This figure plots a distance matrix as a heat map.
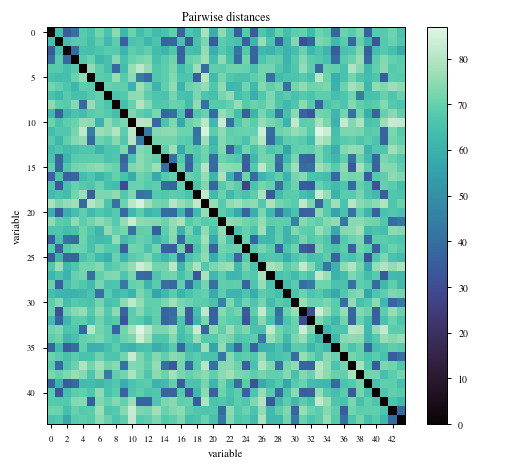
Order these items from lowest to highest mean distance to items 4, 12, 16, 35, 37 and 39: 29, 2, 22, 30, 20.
2, 20, 29, 22, 30
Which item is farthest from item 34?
11
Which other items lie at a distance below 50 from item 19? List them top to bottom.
4, 8, 33
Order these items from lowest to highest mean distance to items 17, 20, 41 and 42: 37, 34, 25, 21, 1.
1, 37, 21, 25, 34
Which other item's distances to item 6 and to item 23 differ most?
0
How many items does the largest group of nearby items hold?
12
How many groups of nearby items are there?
9
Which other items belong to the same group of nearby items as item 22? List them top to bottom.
10, 13
